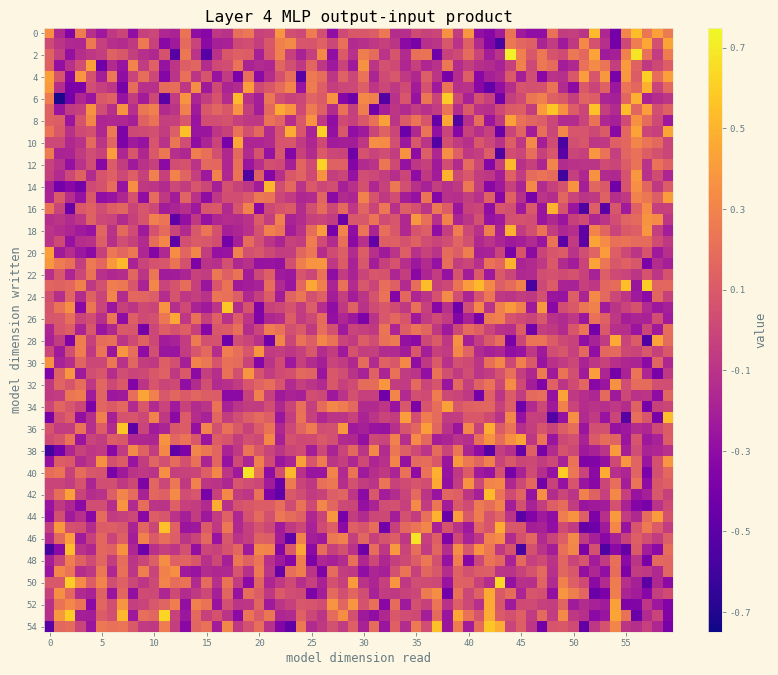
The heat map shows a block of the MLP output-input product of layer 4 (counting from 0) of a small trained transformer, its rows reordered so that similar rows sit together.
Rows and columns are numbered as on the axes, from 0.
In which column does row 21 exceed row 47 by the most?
0
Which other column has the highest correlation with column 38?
52
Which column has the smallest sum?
51
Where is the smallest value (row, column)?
6, 1
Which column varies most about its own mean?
57
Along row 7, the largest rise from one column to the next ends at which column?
55
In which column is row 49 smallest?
22
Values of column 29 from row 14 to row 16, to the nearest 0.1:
-0.1 -0.2 -0.1
